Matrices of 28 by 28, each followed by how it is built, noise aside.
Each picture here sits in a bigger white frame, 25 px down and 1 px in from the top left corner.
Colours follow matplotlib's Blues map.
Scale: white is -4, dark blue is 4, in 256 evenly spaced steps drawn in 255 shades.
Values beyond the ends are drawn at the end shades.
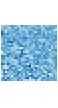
lower triangular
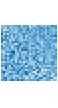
lower triangular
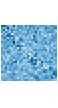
banded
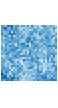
smooth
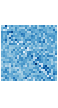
banded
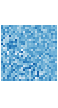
lower triangular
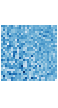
lower triangular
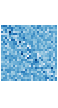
banded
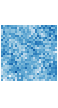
smooth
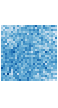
smooth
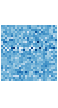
uneven rows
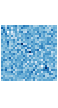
banded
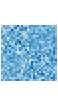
block diagonal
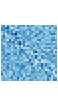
banded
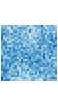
smooth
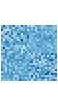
block diagonal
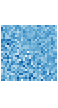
lower triangular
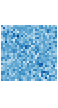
block diagonal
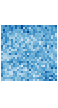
smooth
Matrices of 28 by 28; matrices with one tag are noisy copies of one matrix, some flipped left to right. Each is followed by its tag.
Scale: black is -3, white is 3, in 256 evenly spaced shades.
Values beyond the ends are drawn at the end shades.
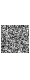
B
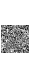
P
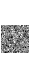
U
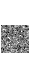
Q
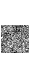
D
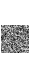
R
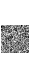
U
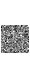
U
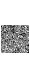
D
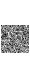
R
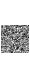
R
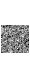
B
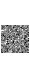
B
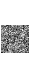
B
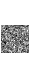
B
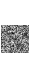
R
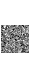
B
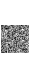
P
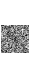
P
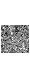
D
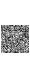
U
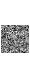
U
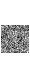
U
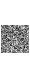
Q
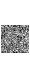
U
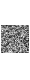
B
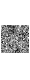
D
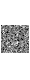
Q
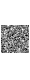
P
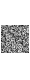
B
